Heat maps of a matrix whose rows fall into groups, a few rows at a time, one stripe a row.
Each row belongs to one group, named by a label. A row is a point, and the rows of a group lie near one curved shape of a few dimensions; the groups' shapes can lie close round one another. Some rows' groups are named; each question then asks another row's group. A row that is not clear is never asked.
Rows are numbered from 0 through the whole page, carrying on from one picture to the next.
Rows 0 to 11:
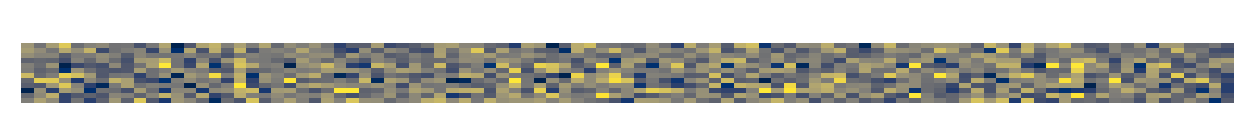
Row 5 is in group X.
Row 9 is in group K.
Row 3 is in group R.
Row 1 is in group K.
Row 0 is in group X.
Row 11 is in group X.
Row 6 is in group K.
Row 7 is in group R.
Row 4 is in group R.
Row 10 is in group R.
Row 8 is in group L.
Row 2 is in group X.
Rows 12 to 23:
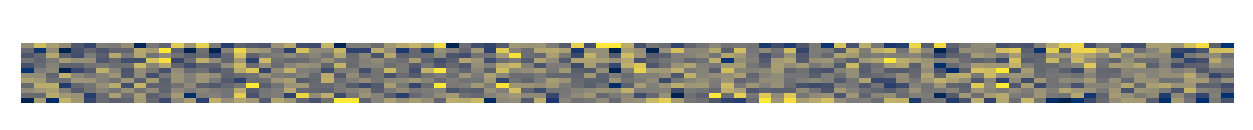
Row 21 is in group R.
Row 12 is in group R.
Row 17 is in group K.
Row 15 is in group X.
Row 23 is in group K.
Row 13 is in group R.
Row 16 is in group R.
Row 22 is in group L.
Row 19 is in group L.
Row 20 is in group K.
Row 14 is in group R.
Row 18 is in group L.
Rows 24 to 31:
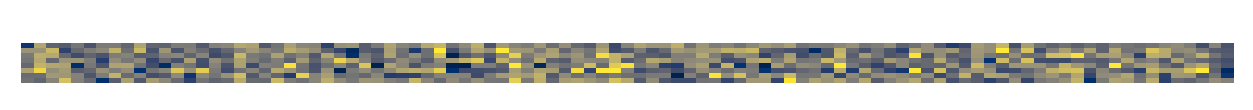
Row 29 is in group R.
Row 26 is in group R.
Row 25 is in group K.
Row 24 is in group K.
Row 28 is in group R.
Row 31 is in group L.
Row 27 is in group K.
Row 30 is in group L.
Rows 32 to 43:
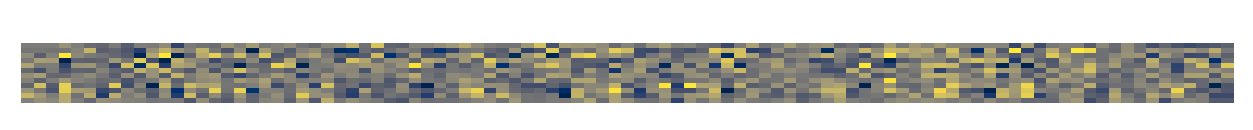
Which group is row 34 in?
X
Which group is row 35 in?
X
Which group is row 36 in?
L
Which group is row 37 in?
R
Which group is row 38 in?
L
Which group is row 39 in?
X
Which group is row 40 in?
L
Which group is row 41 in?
K
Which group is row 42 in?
K
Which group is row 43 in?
L
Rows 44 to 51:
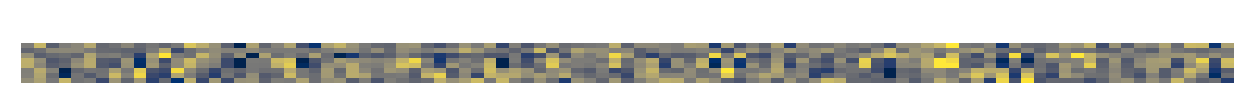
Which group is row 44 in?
L
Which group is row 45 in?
X
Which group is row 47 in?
L
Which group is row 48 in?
L
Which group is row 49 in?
X
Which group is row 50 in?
X
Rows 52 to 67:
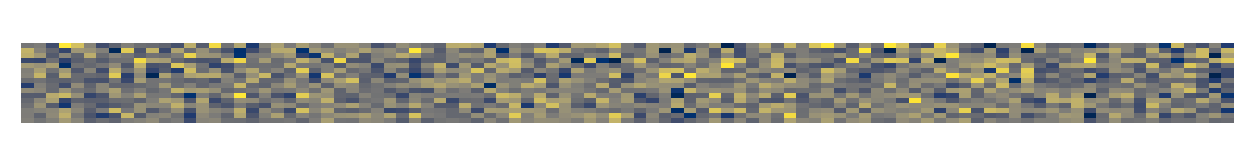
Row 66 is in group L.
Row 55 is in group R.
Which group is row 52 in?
K
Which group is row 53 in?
L
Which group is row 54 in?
L
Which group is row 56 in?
X
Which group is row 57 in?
K
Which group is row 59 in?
X
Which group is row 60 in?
K
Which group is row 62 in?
L
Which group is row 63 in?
R
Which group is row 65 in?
L
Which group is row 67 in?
L
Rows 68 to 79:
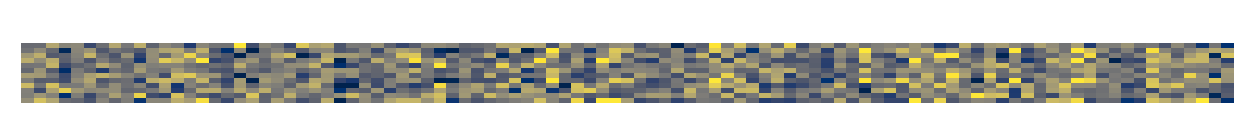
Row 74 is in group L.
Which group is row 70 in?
L
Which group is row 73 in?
X
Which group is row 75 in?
X
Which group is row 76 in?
K
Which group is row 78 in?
X
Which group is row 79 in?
R
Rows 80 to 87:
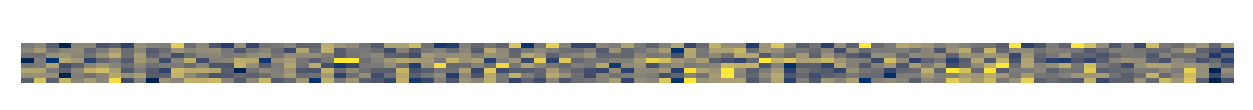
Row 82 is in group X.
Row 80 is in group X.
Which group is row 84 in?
K
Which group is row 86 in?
X
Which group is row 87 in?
L
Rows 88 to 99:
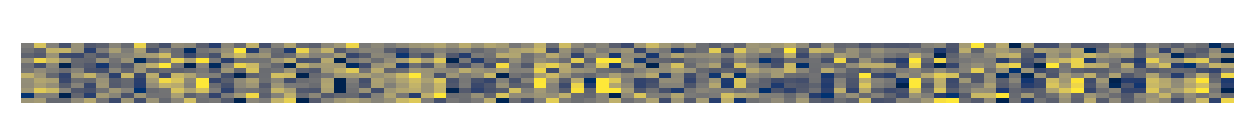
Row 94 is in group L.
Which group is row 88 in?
X
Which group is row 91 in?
R
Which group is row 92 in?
R
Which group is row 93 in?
X
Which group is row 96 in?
R
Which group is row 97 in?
R
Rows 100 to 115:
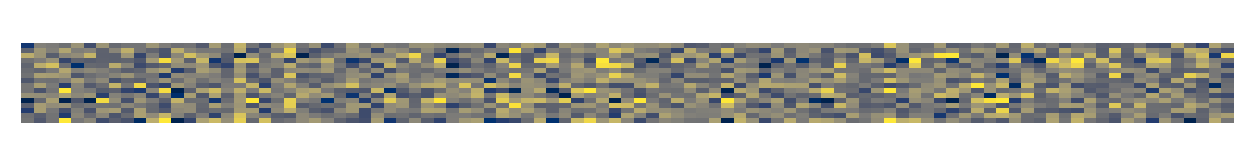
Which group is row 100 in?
K
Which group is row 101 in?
R
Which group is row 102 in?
L
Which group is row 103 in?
R
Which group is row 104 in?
R
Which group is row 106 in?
R
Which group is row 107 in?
K
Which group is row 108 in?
X
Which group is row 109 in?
X
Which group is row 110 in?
K
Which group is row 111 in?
K
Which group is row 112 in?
R
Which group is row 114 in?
R
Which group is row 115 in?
X
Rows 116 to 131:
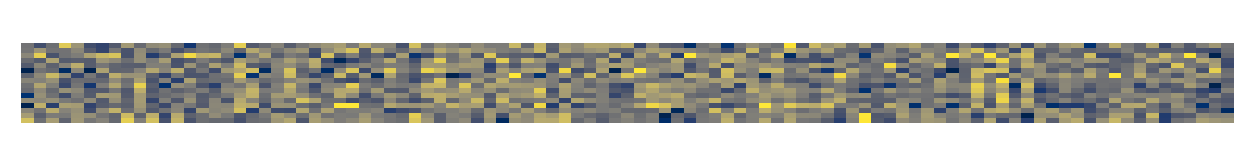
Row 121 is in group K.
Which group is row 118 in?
L
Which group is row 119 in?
K
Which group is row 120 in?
K
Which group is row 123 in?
K
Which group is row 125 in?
X
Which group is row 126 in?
K
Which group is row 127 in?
K
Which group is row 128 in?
K
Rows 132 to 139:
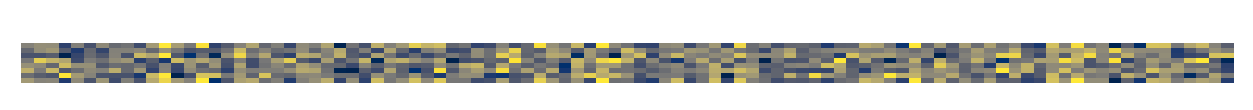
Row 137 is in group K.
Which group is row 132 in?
R
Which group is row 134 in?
R
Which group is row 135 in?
R
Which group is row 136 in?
K
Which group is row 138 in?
X
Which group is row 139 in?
R
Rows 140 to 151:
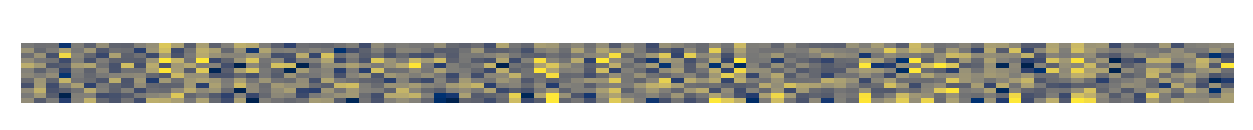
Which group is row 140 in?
R
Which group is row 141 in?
X
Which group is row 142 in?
L
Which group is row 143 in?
R
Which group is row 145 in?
R
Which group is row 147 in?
L
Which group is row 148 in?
K
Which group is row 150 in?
X
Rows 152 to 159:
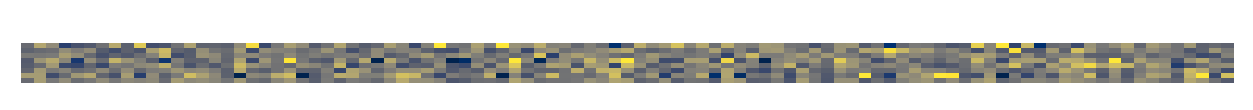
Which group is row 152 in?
K
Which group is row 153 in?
X
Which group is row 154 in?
X
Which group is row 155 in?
R
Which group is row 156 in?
R
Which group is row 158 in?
L
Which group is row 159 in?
R
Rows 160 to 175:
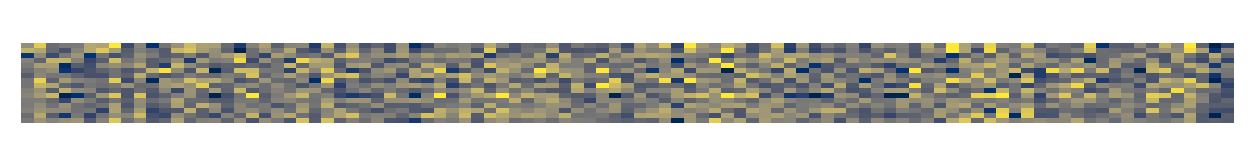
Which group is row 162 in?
K
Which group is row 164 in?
X
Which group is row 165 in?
R
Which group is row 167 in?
L
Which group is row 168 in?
R
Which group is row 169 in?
K
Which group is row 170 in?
K
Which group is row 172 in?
L
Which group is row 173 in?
K
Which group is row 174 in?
X
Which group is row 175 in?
L
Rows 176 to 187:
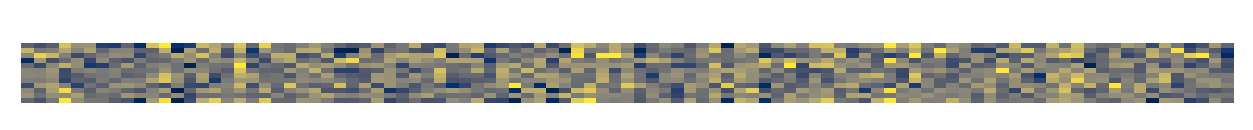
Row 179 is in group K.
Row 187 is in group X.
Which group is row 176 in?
X
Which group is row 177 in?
K
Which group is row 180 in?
L
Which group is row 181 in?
K
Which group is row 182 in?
R
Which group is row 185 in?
X
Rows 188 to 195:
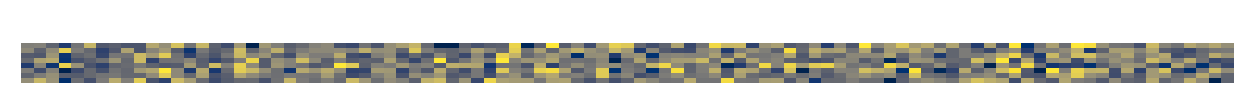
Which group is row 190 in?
R
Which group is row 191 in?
K
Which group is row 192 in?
K
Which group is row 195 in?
X
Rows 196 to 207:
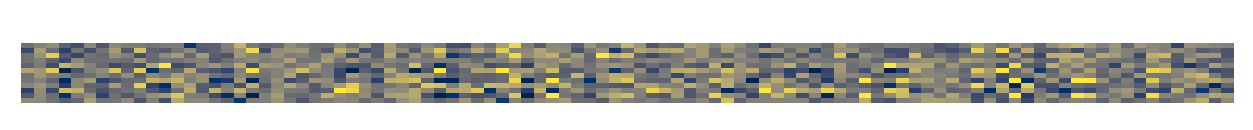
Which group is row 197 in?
K
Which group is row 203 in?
X
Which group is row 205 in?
K
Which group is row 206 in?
X
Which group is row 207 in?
L
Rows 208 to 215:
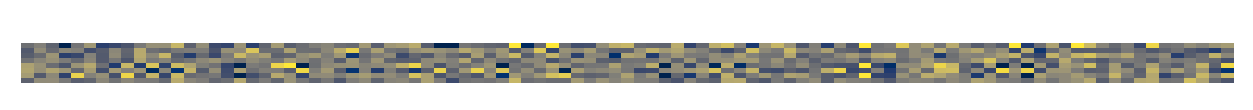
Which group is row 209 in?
X
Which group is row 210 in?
R
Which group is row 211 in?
X
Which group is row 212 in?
L
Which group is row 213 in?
K
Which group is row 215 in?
R
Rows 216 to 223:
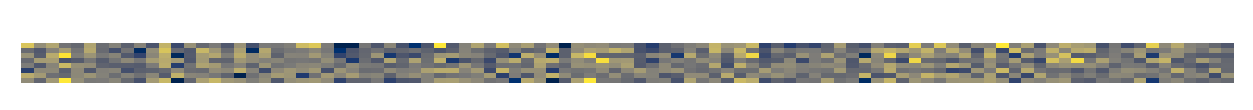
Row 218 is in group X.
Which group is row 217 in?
X
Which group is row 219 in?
R
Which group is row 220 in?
X
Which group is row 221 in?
K
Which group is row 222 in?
L
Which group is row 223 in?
X
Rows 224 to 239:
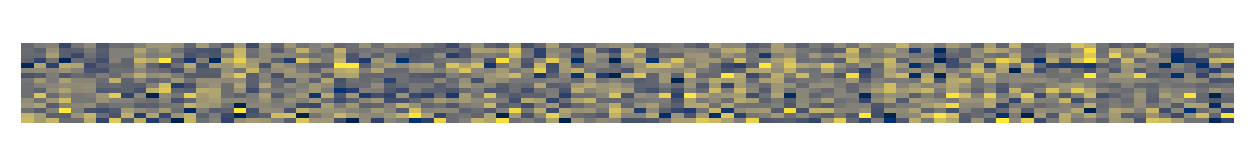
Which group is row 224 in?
X
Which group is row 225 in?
R
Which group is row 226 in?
R
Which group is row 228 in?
K
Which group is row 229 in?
X
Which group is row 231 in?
L
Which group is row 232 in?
X
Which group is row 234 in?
L
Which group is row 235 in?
X
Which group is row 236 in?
L
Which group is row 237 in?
L
